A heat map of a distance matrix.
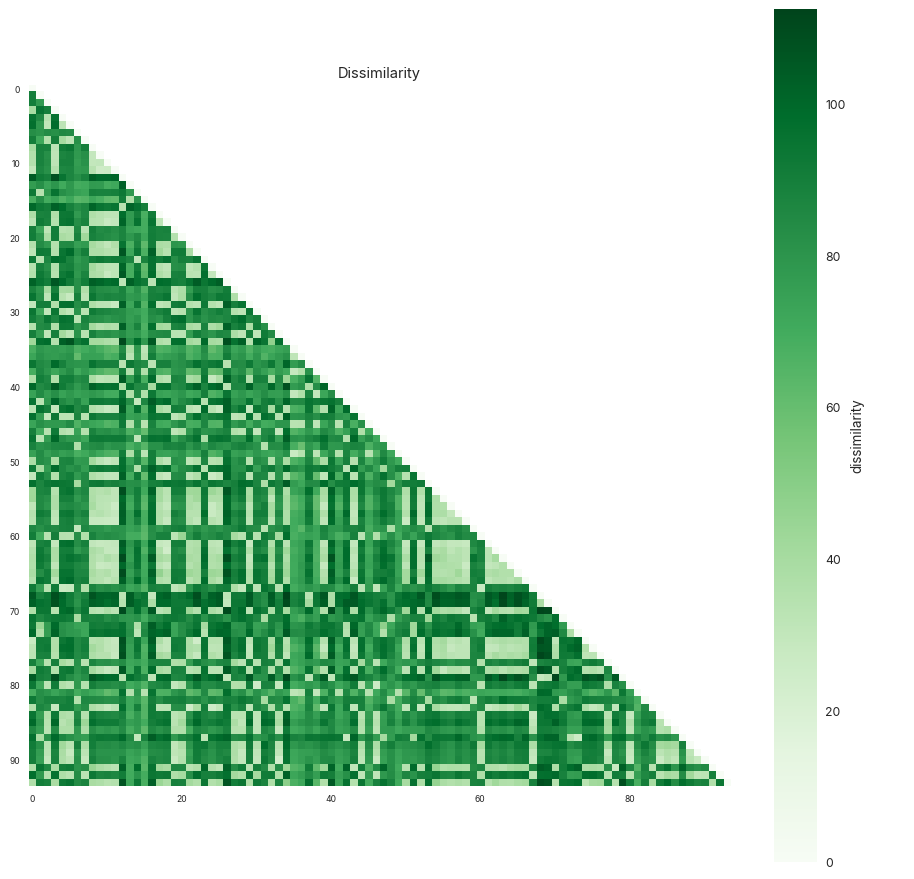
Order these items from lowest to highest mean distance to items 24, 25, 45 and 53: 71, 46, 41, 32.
32, 41, 71, 46
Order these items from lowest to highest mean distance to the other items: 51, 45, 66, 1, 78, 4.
78, 66, 45, 4, 1, 51
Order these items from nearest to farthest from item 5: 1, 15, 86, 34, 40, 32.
86, 15, 1, 40, 32, 34
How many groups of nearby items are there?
6
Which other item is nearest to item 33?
90
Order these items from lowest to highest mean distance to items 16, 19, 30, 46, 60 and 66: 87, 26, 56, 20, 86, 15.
86, 20, 15, 56, 26, 87
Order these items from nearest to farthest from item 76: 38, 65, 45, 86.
65, 38, 45, 86
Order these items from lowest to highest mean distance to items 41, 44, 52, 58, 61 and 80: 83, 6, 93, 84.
83, 93, 84, 6
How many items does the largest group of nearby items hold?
38
